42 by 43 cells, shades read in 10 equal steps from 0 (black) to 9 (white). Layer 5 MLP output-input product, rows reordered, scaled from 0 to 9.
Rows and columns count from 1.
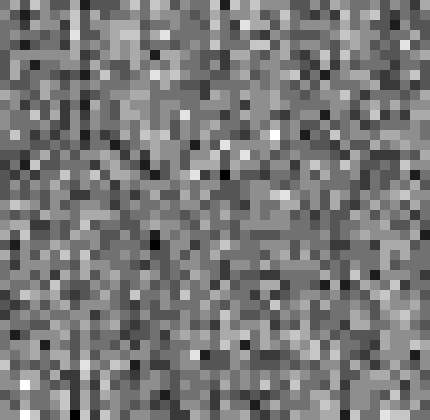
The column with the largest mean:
41
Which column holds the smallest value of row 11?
9
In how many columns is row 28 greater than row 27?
13
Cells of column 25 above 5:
9
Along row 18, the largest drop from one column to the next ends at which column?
21
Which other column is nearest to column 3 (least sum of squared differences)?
39
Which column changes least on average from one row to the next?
18
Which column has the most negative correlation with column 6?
36
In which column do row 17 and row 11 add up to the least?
3
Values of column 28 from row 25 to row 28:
5 5 4 2
